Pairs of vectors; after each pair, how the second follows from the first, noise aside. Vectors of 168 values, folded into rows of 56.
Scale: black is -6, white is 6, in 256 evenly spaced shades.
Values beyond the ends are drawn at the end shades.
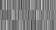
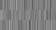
wrapped around, negated, shrunk.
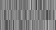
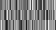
scaled up.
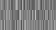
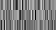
negated, scaled up.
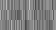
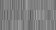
wrapped around, negated, shrunk.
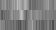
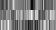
wrapped around, negated, scaled up.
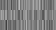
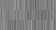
wrapped around, negated, shrunk.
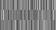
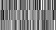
negated, scaled up.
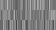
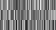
scaled up.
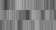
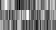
negated, scaled up.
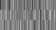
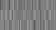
shrunk.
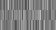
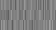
wrapped around, negated, shrunk.
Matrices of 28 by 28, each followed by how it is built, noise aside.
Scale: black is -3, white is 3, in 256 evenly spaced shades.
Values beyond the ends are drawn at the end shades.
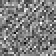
Hankel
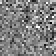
upper triangular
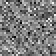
Toeplitz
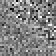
upper triangular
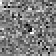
banded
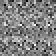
repeating columns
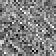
Toeplitz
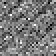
Hankel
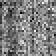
blocks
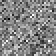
Hankel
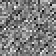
Hankel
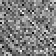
Toeplitz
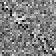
banded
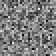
repeating columns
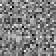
blocks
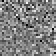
upper triangular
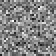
repeating columns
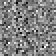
repeating rows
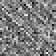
Toeplitz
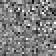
upper triangular
